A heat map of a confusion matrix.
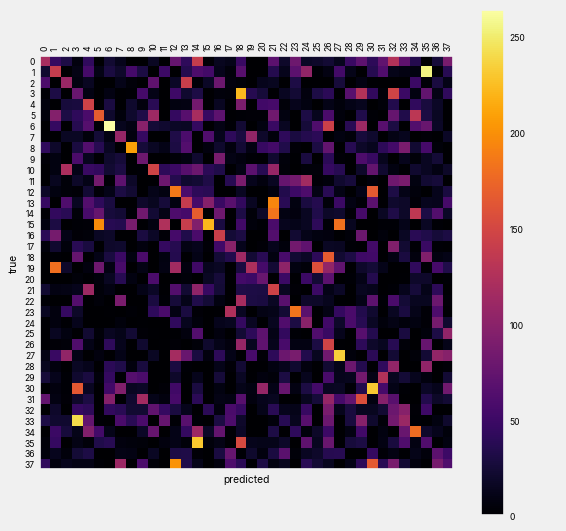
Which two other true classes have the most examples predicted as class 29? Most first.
31, 3
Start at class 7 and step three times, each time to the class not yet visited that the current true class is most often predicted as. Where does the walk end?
35
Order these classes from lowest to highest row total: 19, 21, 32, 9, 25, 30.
9, 25, 21, 32, 30, 19
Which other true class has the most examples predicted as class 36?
27
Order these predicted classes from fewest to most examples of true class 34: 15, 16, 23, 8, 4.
8, 15, 23, 16, 4
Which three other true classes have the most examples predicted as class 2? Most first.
10, 27, 13
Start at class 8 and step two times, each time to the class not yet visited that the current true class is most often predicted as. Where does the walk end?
3
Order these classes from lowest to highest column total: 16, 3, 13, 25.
25, 16, 3, 13
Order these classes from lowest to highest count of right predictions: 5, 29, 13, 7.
29, 7, 13, 5
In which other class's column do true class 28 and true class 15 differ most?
5
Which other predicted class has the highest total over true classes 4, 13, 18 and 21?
14
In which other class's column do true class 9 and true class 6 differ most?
26
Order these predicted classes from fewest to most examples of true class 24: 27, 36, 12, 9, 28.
9, 27, 12, 28, 36
